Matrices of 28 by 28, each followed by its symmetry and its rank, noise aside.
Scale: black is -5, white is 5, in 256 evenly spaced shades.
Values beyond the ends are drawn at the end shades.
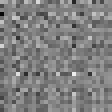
no symmetry, rank three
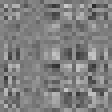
no symmetry, rank two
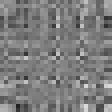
symmetric, rank two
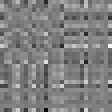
antisymmetric, rank two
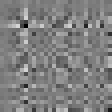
symmetric, rank two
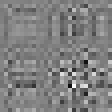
no symmetry, rank two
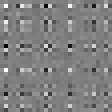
symmetric, rank one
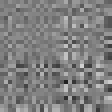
antisymmetric, rank two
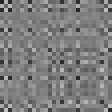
symmetric, rank two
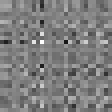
symmetric, rank two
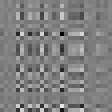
no symmetry, rank one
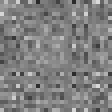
no symmetry, rank three
